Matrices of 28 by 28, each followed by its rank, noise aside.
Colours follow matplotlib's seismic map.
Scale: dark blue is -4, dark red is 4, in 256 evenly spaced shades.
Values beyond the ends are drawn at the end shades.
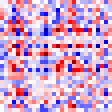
three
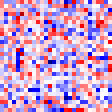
six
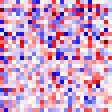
six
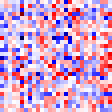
four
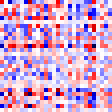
three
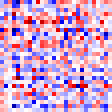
four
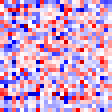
seven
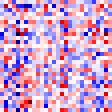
four
